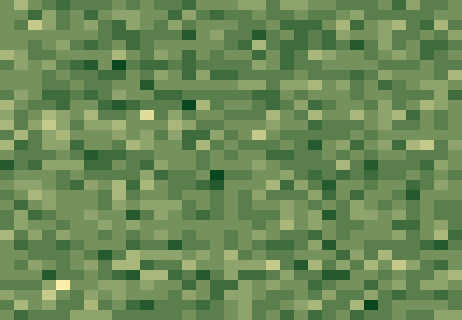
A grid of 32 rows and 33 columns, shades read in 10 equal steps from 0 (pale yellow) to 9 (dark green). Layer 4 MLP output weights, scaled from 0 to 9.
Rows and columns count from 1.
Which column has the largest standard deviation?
9
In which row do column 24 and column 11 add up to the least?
12
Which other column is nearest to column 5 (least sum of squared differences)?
13
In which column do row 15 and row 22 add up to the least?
31
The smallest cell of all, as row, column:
29, 5
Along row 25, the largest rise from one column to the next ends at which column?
24
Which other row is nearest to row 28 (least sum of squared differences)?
22
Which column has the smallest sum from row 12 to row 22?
4
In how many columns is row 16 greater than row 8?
13
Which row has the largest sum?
25
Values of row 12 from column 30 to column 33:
7 5 6 5
